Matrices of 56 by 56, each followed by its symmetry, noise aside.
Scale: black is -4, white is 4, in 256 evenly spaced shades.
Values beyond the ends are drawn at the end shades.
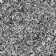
symmetric.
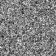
symmetric.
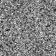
same after a half turn.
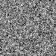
symmetric.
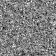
antisymmetric.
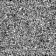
same after a half turn.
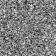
no symmetry.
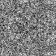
mirrored top to bottom.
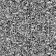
mirrored top to bottom.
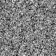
same after a half turn.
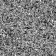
same after a half turn.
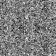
mirrored top to bottom.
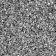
no symmetry.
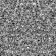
mirrored left to right.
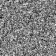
antisymmetric.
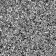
symmetric.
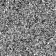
no symmetry.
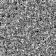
symmetric.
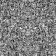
mirrored left to right.
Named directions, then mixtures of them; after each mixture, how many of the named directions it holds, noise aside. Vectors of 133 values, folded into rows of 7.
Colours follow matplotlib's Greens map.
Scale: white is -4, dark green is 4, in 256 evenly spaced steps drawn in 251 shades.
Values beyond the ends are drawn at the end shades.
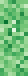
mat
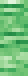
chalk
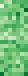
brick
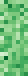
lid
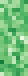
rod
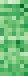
four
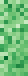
one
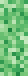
two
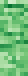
three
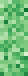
three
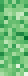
four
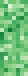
two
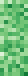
four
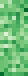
one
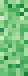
two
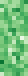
one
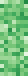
three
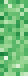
one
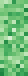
three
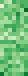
one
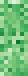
three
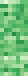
three
